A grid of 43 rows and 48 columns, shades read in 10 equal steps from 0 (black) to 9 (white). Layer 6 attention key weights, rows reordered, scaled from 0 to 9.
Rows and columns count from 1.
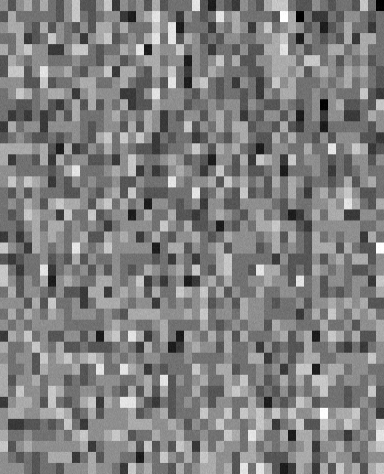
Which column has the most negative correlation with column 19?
16
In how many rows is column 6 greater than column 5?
19
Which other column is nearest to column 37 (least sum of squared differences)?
44
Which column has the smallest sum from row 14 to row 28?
39
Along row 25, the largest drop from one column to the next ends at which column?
7
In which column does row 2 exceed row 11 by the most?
36
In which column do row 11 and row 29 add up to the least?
38
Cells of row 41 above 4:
33
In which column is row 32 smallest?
22
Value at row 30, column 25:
4
